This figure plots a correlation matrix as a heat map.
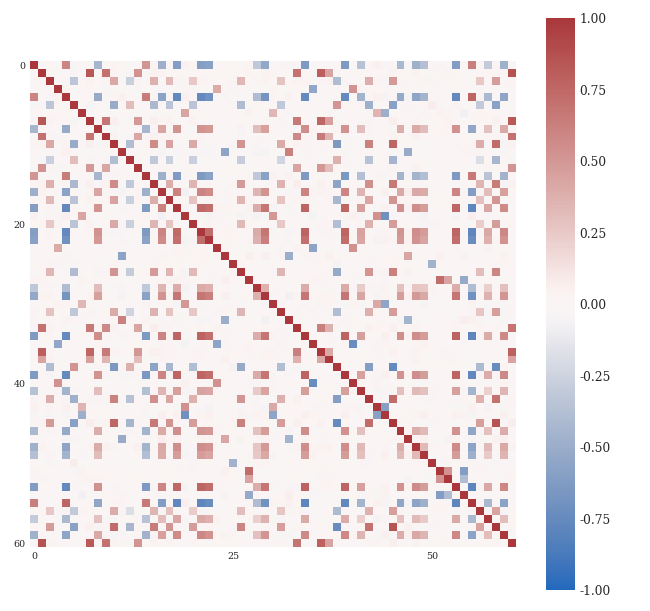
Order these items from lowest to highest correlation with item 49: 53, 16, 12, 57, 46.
12, 57, 46, 16, 53
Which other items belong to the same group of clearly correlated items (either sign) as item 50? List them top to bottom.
25
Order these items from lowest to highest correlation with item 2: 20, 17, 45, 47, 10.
47, 20, 17, 10, 45
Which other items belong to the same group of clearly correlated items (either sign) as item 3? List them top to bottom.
23, 35, 40
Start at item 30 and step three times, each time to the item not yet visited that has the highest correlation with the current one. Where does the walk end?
6
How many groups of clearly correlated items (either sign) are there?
8
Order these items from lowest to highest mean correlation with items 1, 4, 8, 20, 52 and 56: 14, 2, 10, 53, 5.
5, 53, 14, 2, 10
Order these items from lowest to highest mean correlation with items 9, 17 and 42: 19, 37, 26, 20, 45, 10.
19, 37, 20, 26, 10, 45
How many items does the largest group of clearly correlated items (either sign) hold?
20
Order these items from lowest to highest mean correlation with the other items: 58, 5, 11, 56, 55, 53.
55, 5, 11, 56, 58, 53
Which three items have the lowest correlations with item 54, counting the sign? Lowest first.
51, 27, 52
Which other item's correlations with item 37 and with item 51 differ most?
27
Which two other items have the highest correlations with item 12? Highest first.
38, 5
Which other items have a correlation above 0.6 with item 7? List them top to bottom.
1, 9, 33, 36, 60
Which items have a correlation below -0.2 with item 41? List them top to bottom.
0, 4, 14, 55
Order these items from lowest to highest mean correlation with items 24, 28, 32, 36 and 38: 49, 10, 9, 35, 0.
10, 0, 35, 49, 9
